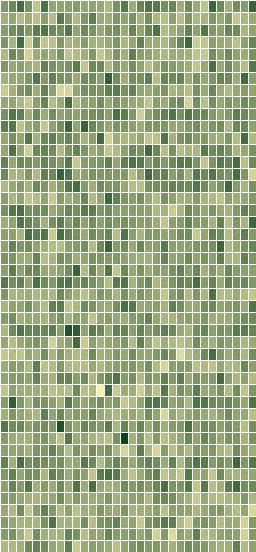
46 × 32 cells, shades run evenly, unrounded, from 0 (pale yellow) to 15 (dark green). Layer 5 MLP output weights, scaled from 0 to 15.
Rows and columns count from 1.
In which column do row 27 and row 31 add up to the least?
21
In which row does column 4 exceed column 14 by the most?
12
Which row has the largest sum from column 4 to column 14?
28
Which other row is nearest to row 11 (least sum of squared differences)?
22
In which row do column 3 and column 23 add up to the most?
4
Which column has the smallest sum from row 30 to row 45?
31
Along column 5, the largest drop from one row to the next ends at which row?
25
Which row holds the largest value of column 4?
20
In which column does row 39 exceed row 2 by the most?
30
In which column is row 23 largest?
10
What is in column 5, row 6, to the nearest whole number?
5
